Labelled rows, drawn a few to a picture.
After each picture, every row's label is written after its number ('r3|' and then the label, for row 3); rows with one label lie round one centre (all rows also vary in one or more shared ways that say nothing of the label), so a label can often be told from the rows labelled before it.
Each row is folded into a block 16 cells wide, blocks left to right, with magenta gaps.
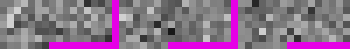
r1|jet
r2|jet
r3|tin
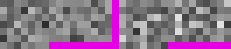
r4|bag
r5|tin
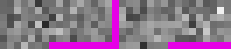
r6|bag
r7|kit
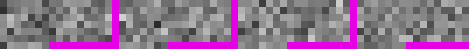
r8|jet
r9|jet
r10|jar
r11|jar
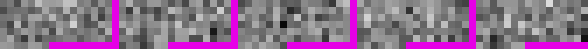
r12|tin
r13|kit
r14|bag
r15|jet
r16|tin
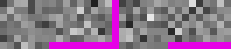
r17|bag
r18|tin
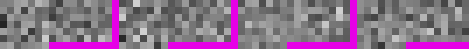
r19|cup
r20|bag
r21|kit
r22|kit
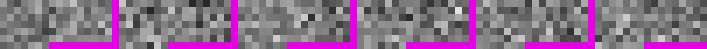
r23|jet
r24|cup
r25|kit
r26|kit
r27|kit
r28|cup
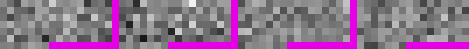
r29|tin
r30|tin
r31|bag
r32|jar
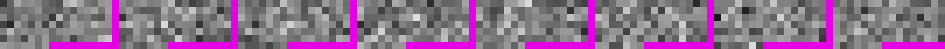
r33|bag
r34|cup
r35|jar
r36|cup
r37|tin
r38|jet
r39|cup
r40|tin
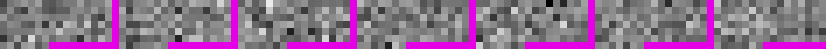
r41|bag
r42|jar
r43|jet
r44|cup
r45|bag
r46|cup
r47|jar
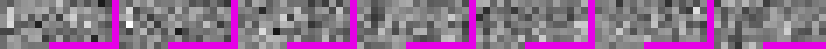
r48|jet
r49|jet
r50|cup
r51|tin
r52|cup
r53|kit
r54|kit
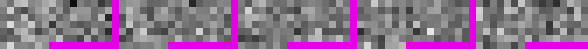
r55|cup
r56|cup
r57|jar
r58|kit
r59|jar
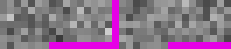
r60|jet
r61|tin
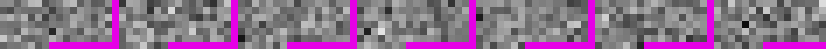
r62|jet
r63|bag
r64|bag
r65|cup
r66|cup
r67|jet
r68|bag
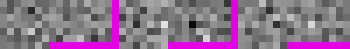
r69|jar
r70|cup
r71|tin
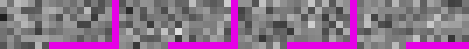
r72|cup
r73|bag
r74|tin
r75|jet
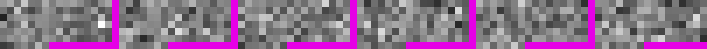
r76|cup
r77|tin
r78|jar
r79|jar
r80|cup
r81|cup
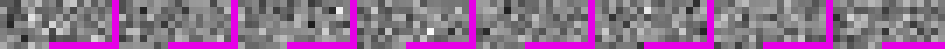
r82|tin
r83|bag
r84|kit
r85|kit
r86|cup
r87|bag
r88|jet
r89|cup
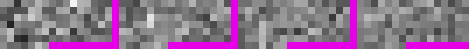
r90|tin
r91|tin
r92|cup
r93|jet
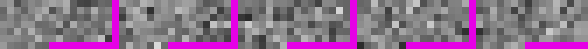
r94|tin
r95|cup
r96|kit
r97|bag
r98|kit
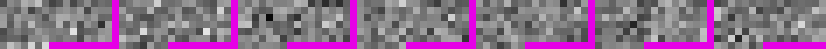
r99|kit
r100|jet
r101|jet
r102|tin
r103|kit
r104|jet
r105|bag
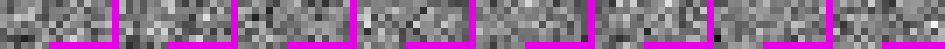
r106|jar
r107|jar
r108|bag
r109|jet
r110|tin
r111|tin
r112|bag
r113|cup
